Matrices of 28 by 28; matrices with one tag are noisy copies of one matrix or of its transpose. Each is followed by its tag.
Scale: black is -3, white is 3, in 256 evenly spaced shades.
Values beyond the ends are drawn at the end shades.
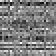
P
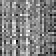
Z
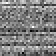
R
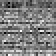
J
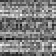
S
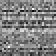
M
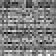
J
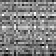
Z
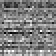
J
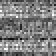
S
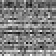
J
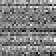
R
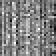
Z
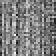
Z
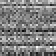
R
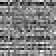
P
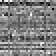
P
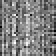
Z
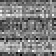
S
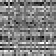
P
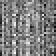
Z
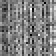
J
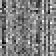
P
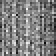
Z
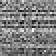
M
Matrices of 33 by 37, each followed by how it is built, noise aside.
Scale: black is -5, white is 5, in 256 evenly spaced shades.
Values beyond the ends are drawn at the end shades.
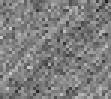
Hankel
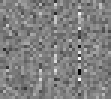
uneven columns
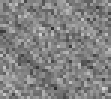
Toeplitz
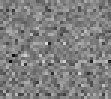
uneven rows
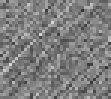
Hankel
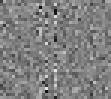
uneven columns
